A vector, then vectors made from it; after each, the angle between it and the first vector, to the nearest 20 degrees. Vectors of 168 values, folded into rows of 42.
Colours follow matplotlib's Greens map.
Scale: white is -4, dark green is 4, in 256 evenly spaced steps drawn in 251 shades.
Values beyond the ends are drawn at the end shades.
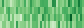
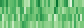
100 degrees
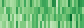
20 degrees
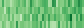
20 degrees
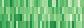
160 degrees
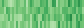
20 degrees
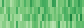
20 degrees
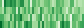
140 degrees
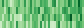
20 degrees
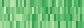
40 degrees
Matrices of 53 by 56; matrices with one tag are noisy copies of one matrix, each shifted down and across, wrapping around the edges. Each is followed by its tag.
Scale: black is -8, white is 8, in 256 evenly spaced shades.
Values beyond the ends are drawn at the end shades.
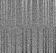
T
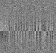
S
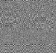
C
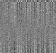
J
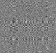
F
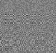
C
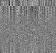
S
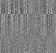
J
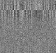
S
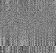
S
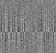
J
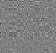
C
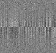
S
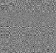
C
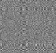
F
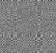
F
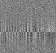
S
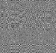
C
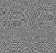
C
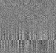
S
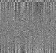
S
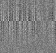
J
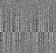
J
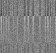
T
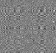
F
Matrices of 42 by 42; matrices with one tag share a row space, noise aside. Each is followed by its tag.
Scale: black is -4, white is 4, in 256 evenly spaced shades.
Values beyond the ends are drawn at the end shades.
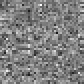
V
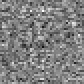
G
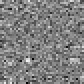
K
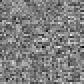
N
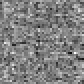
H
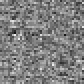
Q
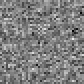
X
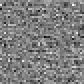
X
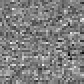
N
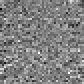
K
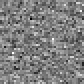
Q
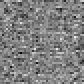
H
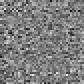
K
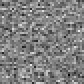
G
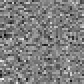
K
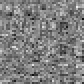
Q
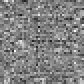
H
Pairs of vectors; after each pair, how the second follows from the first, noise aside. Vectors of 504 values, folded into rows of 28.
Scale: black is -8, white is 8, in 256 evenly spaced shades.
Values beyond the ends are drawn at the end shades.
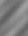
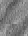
wrapped around.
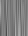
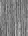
copied.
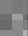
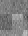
copied.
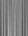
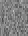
shuffled.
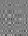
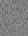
wrapped around, negated, shrunk.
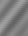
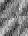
wrapped around, scaled up.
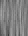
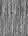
wrapped around.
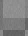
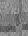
wrapped around.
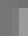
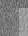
copied.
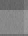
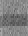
wrapped around.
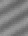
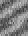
wrapped around, scaled up.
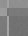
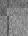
negated.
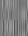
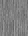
negated, shrunk.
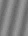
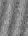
copied.
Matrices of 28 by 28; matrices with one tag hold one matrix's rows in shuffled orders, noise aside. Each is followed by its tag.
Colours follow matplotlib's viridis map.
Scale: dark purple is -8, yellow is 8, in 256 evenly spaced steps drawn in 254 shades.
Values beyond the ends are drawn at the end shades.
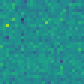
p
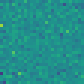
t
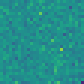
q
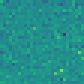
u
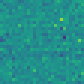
u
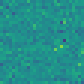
u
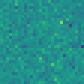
q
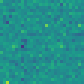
p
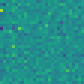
t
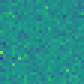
t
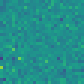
t
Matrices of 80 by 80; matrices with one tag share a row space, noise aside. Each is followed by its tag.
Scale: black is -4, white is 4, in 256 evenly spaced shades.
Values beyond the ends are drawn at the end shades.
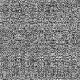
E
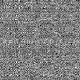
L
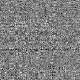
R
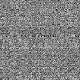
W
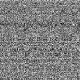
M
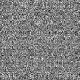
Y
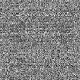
W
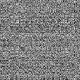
W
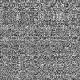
E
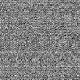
M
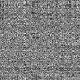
M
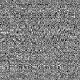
W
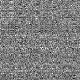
R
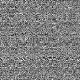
R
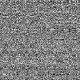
E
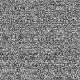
E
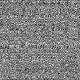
W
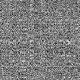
Y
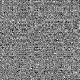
Y
